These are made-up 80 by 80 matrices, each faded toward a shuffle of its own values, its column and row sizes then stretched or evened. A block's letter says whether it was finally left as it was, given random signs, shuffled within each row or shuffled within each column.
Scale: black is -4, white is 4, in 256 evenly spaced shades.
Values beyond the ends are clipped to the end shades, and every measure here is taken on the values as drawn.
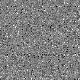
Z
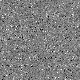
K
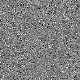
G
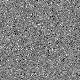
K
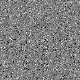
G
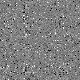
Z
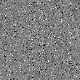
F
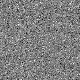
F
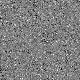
K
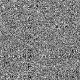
Z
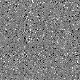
Z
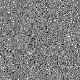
Z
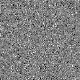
Z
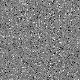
F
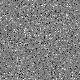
K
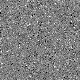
F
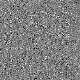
Z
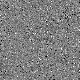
F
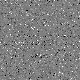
K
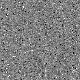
F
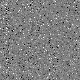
F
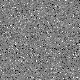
K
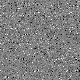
K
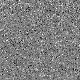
K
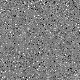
K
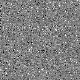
G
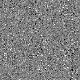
Z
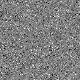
K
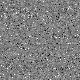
K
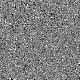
G
